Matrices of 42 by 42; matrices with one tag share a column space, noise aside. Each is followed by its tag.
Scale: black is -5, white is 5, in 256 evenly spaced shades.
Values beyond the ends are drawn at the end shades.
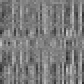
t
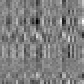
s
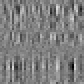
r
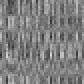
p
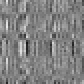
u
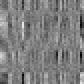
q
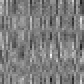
p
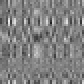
s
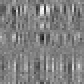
r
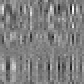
r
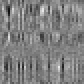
r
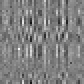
s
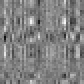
s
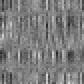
q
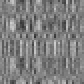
u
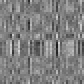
u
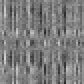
t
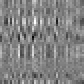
s
